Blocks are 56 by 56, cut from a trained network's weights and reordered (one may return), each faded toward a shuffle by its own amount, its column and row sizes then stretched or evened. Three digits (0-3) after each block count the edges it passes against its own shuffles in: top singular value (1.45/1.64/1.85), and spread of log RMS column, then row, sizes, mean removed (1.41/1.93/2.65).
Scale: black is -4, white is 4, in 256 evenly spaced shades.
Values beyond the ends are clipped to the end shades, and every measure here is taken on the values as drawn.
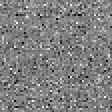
2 0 1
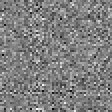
2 2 1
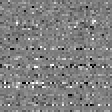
1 1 3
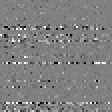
1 1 3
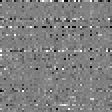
2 1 3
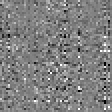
2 3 2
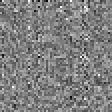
2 2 1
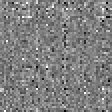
1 2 1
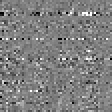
2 2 3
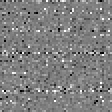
2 1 2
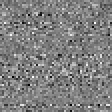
0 0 3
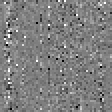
0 3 0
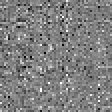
2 2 0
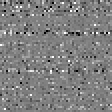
1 0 3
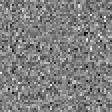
1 1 0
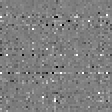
1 1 2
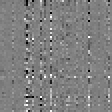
3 3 1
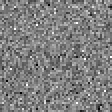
1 0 0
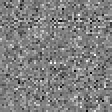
3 1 1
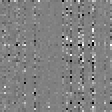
2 3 1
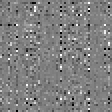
1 3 2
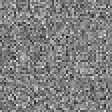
3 1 1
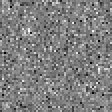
1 0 0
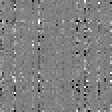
1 3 1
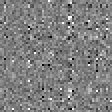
2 2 1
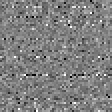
2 0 2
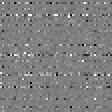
1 1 3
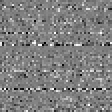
3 0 3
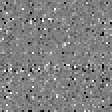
0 1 2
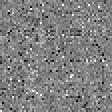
2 1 0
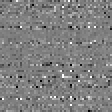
1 1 3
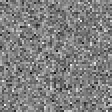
0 0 0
